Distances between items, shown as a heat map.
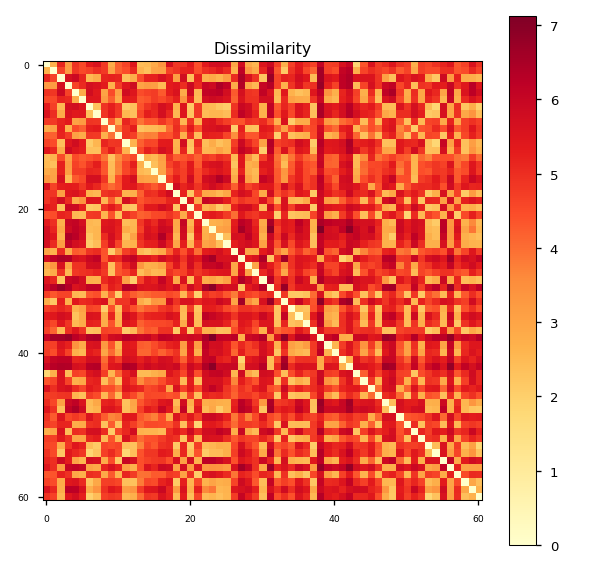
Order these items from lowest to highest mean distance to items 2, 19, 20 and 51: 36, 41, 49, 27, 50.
50, 36, 49, 41, 27
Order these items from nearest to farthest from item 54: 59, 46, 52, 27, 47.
47, 59, 46, 52, 27
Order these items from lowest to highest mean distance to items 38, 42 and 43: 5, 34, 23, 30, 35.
34, 5, 35, 30, 23
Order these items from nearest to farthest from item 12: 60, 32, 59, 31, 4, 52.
60, 59, 32, 52, 4, 31
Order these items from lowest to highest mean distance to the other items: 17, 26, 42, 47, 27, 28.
26, 47, 28, 17, 27, 42
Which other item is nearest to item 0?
43
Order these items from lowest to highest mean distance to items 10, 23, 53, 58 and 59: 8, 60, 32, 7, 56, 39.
60, 7, 56, 32, 8, 39
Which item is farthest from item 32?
38
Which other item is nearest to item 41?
27
